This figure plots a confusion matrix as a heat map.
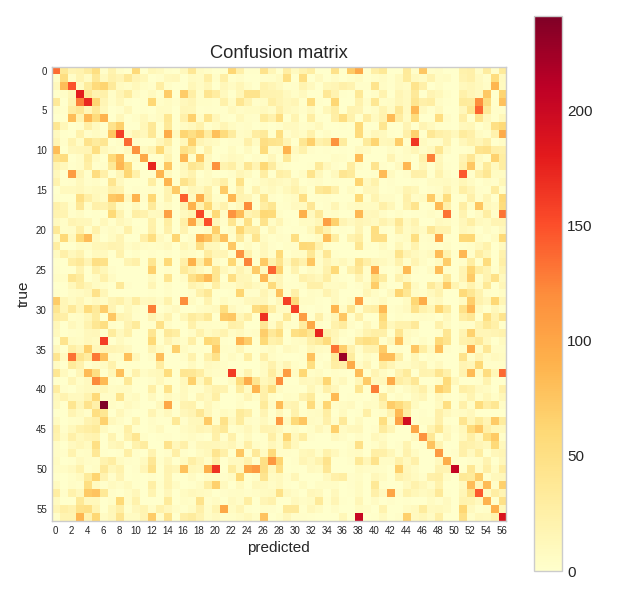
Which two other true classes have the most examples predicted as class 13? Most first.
36, 10
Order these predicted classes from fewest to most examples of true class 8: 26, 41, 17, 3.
41, 3, 26, 17
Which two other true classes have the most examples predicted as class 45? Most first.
9, 5
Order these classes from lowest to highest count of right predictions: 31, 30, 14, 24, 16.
14, 31, 24, 16, 30
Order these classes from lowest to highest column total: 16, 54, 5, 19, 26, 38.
16, 54, 19, 38, 26, 5
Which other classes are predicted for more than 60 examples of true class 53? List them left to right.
4, 5, 42
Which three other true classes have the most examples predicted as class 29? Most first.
38, 10, 46
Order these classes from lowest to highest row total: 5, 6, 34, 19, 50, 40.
5, 40, 19, 6, 34, 50
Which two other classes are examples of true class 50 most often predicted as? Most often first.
20, 25
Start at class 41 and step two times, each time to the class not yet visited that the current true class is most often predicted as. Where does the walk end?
52
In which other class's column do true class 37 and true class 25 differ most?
27
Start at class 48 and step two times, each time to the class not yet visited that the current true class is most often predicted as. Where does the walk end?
51
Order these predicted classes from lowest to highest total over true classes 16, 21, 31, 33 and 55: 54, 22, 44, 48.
44, 54, 48, 22
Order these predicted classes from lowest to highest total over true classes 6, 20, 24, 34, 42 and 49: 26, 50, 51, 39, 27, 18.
50, 18, 51, 39, 27, 26
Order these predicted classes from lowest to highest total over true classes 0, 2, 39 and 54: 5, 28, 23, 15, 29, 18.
15, 29, 18, 23, 28, 5
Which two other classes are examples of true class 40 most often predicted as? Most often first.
25, 48
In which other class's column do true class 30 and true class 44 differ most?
12
